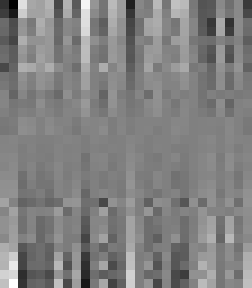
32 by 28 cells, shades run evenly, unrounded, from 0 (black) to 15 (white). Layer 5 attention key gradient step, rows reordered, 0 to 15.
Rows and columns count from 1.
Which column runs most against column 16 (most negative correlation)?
25
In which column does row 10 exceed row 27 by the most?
10
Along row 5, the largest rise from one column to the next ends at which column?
3
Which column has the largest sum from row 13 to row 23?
15
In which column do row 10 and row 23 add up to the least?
12
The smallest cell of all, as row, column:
1, 2
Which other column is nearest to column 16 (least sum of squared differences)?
11
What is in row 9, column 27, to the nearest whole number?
8
